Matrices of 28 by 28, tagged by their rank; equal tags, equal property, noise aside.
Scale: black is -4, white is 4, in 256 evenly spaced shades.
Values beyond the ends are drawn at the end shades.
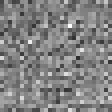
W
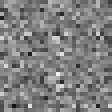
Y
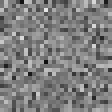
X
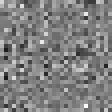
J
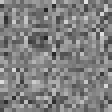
J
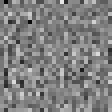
W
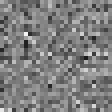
J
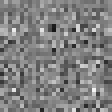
J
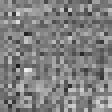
W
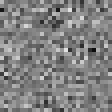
J
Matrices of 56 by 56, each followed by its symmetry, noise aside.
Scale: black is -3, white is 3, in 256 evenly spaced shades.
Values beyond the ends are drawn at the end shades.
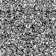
mirrored left to right.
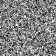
symmetric.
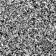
symmetric.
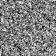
symmetric.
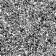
no symmetry.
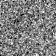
symmetric.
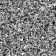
antisymmetric.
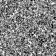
symmetric.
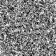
same after a half turn.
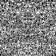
mirrored left to right.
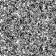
mirrored top to bottom.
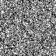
same after a half turn.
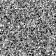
no symmetry.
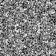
mirrored top to bottom.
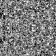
mirrored top to bottom.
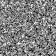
symmetric.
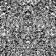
mirrored left to right.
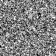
no symmetry.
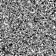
symmetric across the other diagonal.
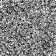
symmetric across the other diagonal.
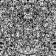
mirrored left to right.
